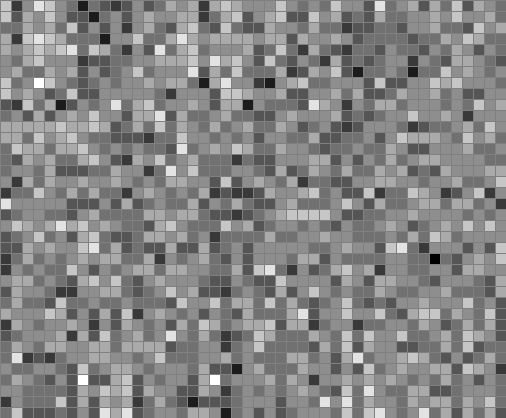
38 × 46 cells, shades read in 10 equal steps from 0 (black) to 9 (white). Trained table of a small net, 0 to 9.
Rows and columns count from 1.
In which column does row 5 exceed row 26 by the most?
7
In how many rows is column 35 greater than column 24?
18
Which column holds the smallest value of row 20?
22
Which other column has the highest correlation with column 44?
29
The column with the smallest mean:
33
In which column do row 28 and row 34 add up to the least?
46
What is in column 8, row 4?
4
